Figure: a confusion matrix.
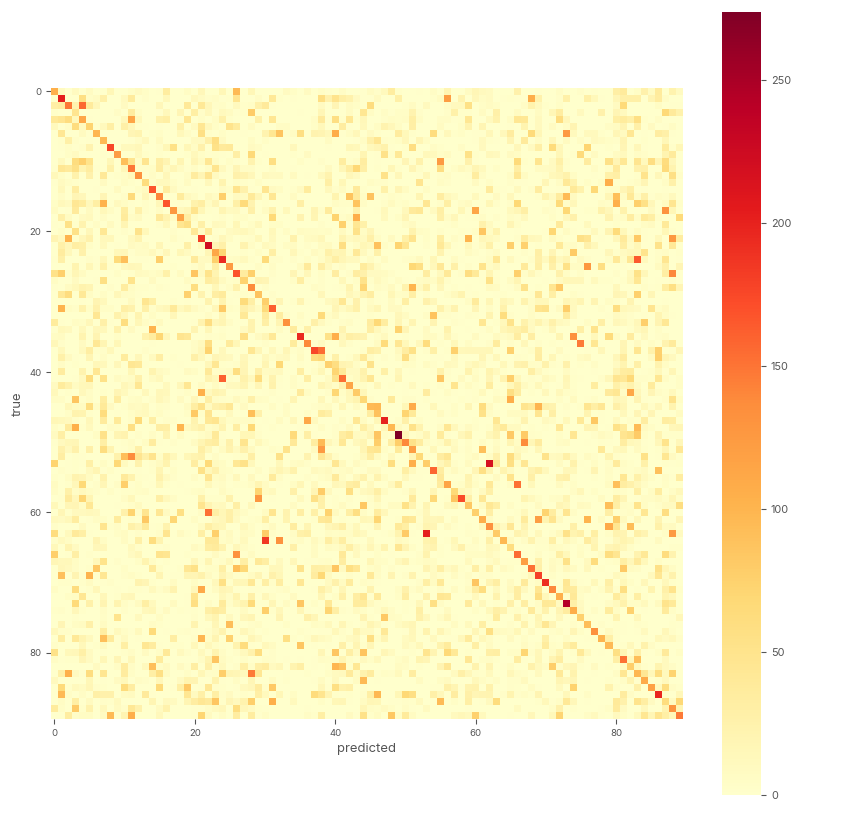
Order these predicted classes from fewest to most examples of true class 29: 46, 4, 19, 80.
46, 80, 4, 19
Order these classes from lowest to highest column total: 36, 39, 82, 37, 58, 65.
58, 36, 37, 39, 82, 65
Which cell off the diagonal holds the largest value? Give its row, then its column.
53, 62
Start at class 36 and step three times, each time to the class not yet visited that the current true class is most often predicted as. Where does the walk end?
77
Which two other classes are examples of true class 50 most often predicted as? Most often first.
67, 38
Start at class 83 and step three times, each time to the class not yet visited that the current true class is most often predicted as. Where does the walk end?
38
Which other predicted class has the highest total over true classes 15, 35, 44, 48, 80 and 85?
40
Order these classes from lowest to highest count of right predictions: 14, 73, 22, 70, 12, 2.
12, 2, 14, 70, 22, 73
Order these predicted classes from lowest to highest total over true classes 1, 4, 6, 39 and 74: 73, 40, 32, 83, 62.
62, 83, 32, 73, 40
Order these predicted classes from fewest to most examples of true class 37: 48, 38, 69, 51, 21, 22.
48, 21, 69, 51, 22, 38
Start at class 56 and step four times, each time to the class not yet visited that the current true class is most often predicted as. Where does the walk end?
3
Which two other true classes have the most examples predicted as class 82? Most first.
43, 62
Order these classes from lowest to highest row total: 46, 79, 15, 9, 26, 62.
9, 79, 46, 62, 15, 26
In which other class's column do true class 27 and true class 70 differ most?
60
